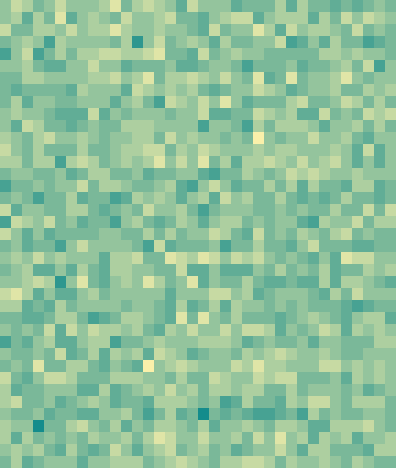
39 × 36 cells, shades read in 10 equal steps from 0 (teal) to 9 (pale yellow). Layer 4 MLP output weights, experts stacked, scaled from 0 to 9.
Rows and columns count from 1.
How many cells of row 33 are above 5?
10
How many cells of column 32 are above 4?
19
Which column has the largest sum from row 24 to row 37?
17
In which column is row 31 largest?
14
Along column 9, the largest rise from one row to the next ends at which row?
28
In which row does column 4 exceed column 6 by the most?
24
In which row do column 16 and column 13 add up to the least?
4
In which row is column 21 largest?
9
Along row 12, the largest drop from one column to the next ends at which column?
25
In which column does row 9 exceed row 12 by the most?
21
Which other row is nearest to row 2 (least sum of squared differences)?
30
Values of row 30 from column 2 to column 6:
4 4 5 4 7
